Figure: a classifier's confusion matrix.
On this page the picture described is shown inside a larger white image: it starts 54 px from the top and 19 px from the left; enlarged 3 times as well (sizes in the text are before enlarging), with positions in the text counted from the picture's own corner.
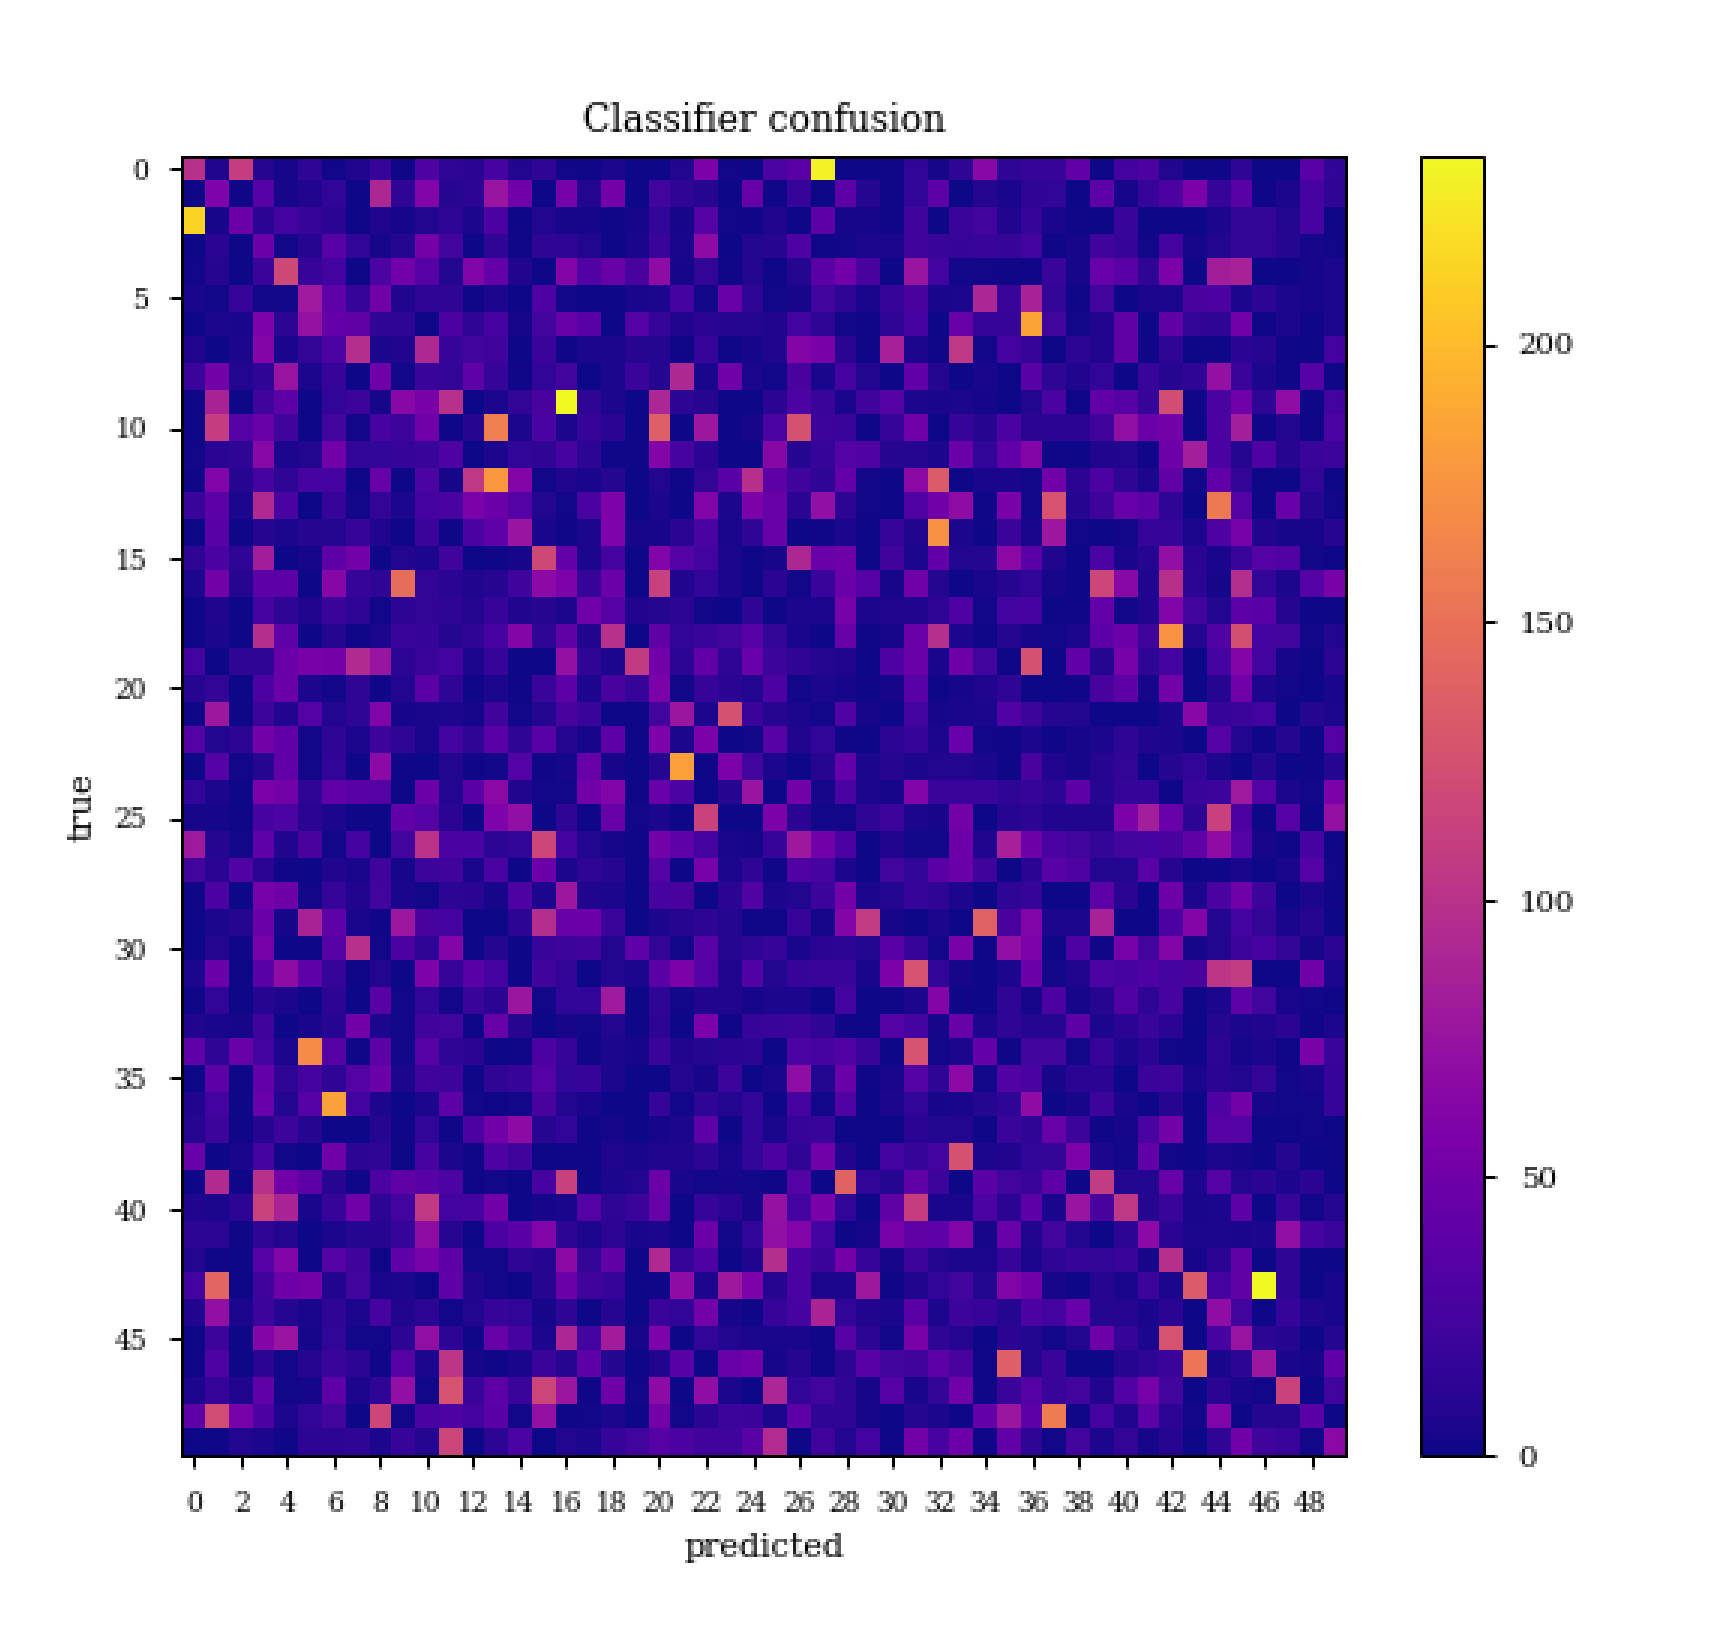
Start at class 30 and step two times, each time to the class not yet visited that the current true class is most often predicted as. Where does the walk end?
33
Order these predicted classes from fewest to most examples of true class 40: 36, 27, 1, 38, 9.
1, 9, 36, 27, 38
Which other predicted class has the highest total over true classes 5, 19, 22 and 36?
6
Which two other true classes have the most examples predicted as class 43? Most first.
46, 11
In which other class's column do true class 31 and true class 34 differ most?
5
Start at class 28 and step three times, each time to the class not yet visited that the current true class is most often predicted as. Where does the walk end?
42
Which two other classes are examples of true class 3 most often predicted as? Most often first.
22, 10
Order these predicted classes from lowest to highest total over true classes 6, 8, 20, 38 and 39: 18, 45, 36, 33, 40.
18, 40, 45, 33, 36
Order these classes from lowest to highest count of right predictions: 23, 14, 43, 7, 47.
23, 14, 7, 47, 43
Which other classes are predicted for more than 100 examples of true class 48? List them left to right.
1, 8, 37
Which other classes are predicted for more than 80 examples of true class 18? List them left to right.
3, 32, 42, 45
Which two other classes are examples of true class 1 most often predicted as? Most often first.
8, 13
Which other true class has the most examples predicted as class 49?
25
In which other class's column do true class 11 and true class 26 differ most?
15
